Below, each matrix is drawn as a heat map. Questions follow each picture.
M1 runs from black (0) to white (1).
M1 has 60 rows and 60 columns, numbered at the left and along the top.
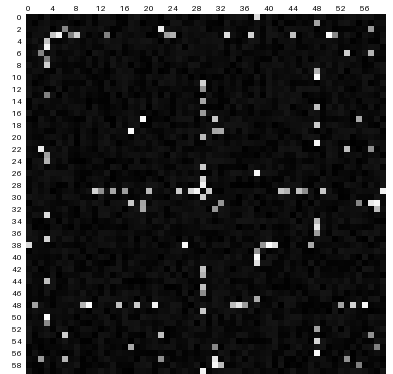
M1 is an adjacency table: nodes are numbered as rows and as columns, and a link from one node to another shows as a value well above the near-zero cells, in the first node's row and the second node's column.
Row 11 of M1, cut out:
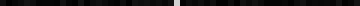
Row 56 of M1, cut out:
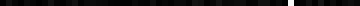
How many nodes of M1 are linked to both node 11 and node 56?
0
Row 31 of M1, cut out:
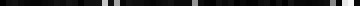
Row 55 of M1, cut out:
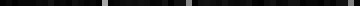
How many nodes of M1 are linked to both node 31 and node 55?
2
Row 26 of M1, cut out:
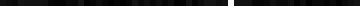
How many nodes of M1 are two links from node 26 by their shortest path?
5
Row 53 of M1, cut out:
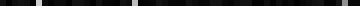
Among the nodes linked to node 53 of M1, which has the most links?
node 57
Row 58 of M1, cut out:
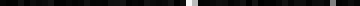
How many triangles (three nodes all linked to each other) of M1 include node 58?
2
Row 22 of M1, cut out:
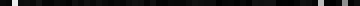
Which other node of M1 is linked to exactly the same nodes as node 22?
node 6
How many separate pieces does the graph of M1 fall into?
5
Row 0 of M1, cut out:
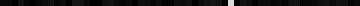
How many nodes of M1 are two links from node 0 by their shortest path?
5
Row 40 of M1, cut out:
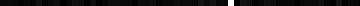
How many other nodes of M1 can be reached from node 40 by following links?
6
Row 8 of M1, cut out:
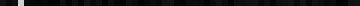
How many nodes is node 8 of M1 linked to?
1
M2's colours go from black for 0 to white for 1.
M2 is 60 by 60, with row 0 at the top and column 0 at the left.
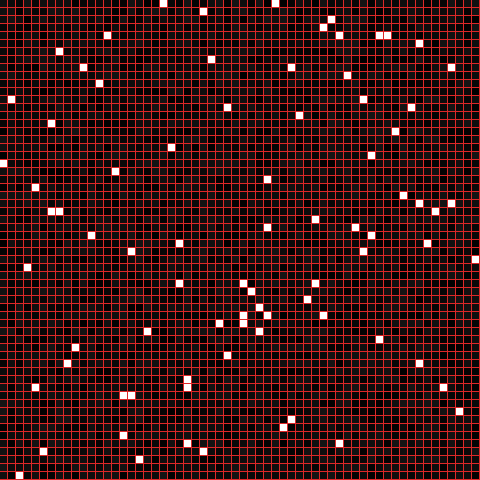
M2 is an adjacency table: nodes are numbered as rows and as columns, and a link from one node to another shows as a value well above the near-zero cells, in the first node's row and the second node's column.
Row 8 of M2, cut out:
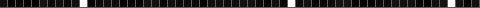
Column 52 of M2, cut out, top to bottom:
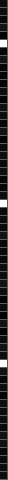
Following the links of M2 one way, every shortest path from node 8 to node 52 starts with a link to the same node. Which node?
node 56
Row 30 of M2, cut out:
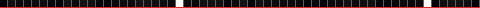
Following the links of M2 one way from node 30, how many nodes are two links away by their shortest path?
2
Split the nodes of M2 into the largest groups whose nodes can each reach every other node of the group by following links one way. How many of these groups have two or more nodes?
9
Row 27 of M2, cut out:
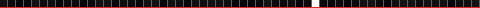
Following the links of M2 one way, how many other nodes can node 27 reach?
8
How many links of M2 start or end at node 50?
1
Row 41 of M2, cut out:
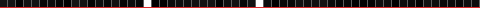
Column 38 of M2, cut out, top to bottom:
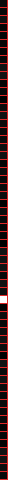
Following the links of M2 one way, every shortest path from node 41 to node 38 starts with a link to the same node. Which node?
node 18
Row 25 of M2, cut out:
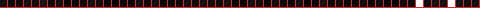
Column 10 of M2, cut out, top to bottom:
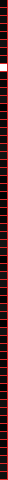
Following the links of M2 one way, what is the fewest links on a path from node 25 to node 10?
6
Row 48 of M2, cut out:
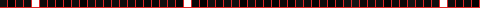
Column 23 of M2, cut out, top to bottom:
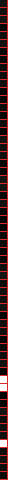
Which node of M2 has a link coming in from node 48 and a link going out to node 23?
node 55
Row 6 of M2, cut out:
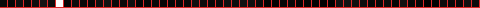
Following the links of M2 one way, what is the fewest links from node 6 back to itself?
3
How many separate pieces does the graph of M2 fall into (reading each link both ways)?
8
